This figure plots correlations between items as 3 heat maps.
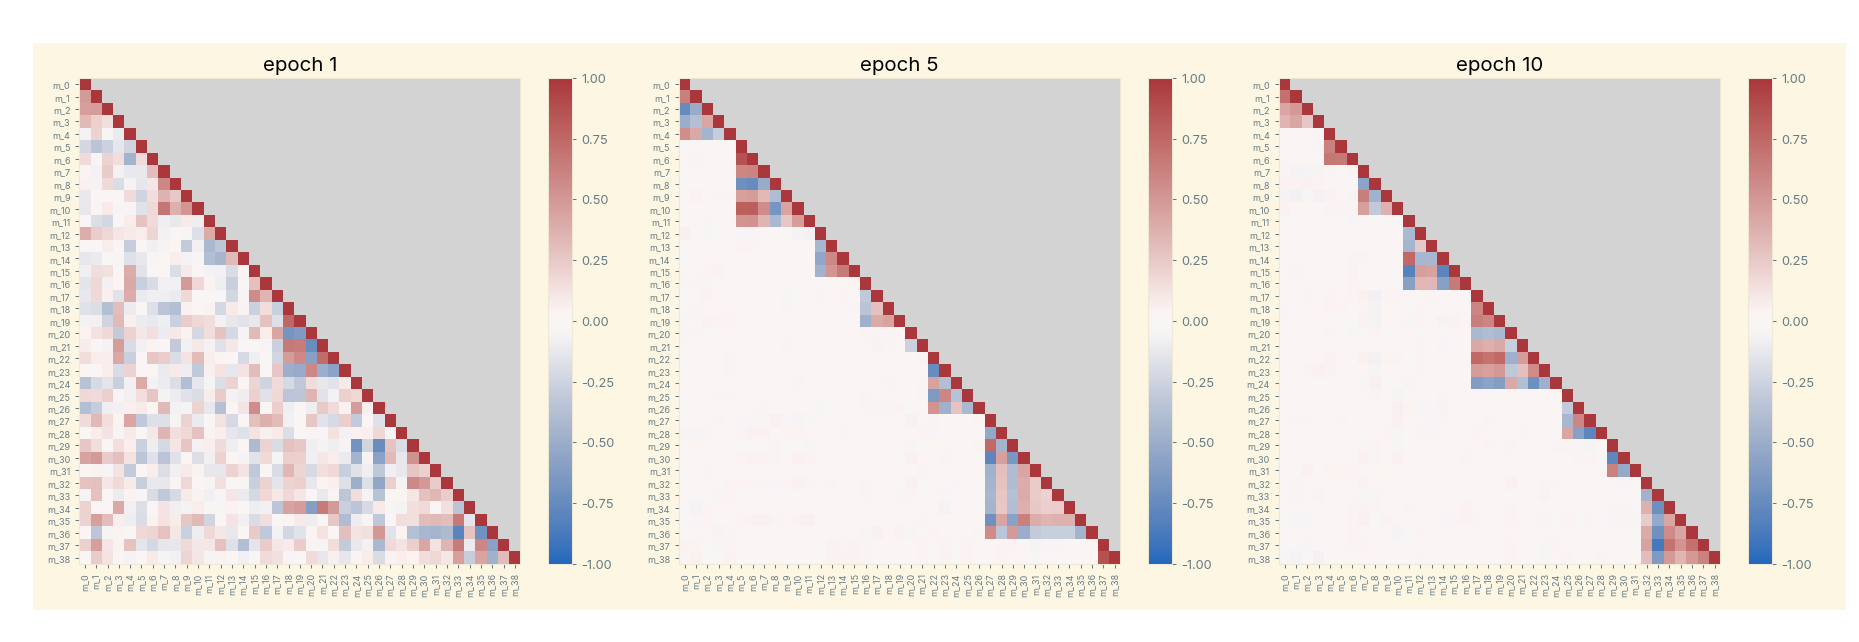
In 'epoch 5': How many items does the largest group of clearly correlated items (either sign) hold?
10
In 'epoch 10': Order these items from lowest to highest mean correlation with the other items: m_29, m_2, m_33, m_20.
m_33, m_20, m_29, m_2
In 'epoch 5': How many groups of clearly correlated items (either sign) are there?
8
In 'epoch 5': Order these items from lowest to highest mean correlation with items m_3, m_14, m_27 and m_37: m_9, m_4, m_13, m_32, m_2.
m_32, m_4, m_9, m_2, m_13
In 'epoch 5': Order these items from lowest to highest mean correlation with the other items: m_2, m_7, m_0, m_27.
m_27, m_2, m_0, m_7
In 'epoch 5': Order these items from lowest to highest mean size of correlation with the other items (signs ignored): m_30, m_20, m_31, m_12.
m_20, m_12, m_31, m_30
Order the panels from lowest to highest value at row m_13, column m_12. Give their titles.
epoch 5, epoch 1, epoch 10
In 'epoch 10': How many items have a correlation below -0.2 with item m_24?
6
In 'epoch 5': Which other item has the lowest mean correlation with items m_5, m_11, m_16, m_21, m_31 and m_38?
m_8
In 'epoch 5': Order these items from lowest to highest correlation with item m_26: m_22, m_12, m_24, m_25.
m_25, m_12, m_24, m_22
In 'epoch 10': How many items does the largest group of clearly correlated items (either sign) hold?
8
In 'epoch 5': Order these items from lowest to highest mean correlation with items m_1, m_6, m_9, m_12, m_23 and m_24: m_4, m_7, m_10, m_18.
m_18, m_4, m_7, m_10
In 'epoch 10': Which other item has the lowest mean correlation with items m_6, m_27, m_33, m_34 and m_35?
m_28
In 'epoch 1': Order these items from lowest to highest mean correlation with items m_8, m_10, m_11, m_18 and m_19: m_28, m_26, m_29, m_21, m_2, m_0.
m_2, m_0, m_26, m_28, m_29, m_21
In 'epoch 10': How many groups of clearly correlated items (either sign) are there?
8
